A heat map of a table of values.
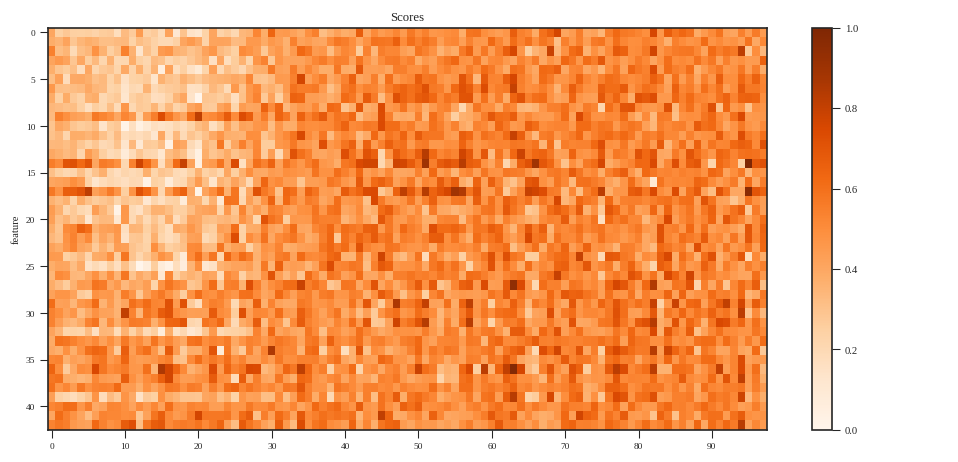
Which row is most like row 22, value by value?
21
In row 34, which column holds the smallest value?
23
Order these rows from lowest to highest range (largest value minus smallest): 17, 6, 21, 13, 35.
35, 21, 6, 13, 17
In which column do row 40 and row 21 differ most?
16
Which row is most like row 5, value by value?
11
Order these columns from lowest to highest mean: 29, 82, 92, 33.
29, 33, 92, 82
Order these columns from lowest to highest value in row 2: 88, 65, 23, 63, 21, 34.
65, 23, 21, 88, 34, 63
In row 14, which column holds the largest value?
95
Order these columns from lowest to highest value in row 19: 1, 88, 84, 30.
1, 88, 30, 84
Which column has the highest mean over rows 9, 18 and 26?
69
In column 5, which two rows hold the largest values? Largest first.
17, 14
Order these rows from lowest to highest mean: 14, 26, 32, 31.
32, 26, 31, 14
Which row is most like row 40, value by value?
33
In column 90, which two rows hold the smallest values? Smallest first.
14, 17
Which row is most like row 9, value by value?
41
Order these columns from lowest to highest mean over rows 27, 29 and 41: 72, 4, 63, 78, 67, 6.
4, 67, 6, 72, 78, 63
